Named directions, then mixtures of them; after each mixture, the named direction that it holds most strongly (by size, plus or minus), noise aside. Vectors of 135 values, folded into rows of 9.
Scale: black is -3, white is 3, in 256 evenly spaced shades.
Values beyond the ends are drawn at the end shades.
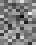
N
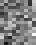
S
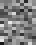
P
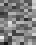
S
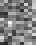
S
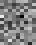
N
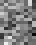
S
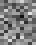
N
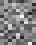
N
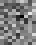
N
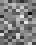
N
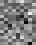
N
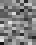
P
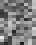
S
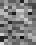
P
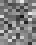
N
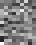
P
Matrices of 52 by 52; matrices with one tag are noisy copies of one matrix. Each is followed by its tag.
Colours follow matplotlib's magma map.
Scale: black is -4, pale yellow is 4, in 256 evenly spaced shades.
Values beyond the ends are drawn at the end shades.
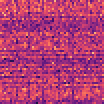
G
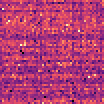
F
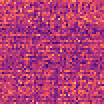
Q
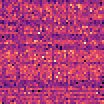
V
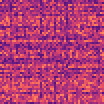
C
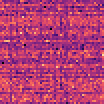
C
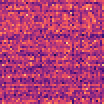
F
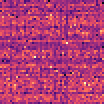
C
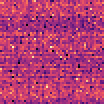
G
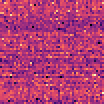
G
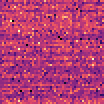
F
